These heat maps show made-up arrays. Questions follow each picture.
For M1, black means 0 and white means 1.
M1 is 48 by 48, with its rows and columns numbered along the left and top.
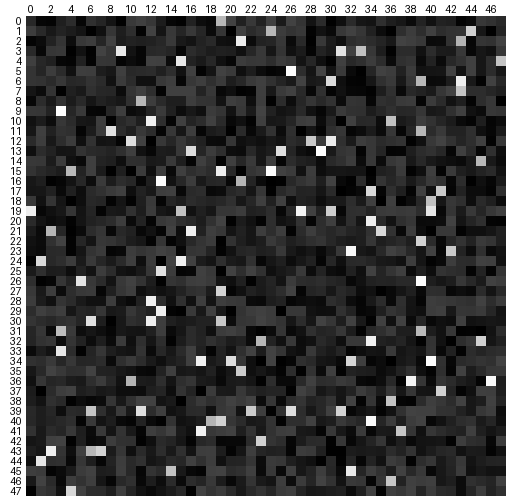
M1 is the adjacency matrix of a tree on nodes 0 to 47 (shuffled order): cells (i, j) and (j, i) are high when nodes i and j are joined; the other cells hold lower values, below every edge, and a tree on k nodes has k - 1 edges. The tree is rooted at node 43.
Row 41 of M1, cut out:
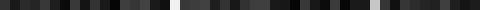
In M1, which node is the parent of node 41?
17
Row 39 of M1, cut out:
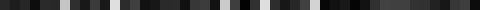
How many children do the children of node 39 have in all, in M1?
3
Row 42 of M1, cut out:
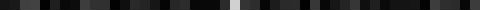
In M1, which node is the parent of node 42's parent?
32
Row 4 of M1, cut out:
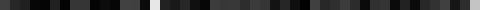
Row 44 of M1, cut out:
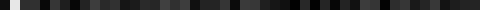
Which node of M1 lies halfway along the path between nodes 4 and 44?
24
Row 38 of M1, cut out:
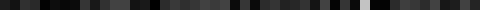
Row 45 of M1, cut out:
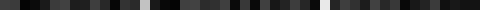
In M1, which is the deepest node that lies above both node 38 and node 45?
30
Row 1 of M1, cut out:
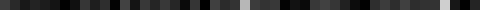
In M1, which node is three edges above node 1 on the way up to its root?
19
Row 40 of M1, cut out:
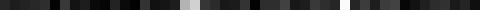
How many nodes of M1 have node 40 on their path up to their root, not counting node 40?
11
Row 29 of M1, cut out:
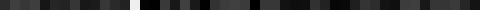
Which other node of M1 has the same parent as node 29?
25
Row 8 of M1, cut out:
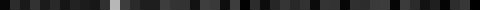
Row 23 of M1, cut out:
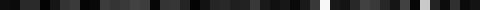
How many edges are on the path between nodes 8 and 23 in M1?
9
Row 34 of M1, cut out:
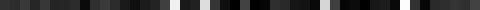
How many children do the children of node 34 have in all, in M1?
3
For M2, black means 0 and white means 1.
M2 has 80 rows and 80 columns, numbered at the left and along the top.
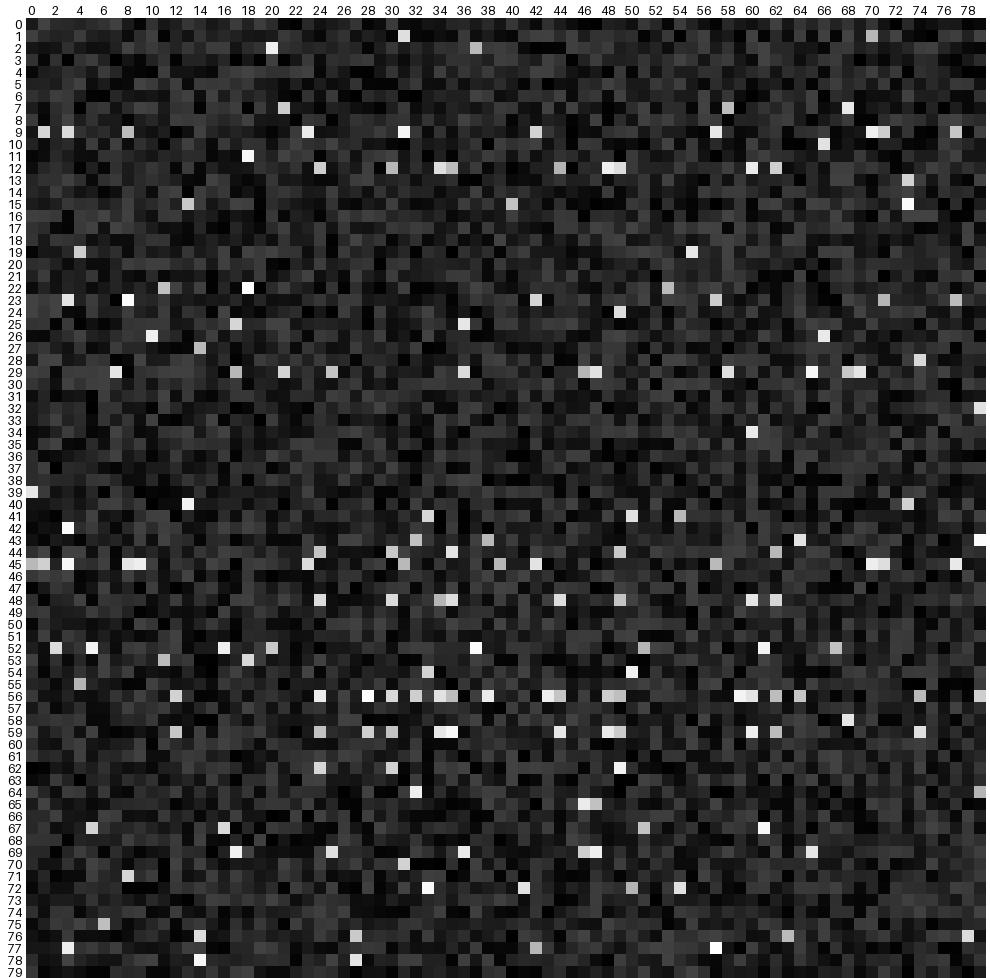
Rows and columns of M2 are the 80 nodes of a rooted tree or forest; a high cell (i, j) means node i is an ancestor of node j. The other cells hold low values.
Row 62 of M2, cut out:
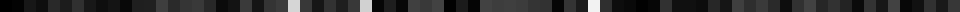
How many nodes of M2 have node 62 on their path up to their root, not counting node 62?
3
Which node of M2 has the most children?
67
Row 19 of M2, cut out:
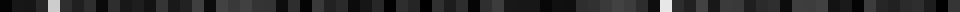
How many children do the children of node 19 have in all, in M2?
1
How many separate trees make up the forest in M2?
11
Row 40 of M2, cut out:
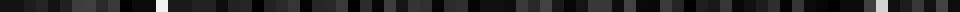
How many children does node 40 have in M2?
1
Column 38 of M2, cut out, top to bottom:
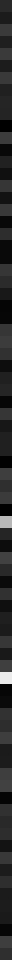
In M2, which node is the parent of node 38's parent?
56
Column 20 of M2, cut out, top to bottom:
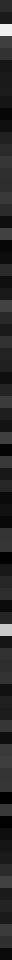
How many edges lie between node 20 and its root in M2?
2
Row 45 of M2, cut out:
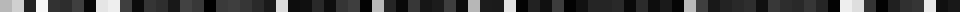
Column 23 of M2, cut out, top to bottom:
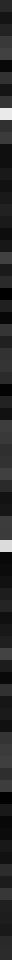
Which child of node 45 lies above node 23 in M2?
9
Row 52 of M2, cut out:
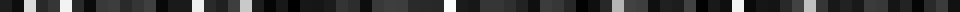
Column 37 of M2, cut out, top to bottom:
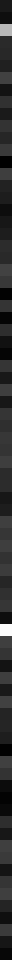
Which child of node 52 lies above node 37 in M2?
2
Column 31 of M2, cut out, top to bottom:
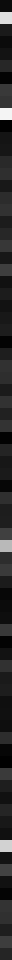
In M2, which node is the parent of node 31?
70
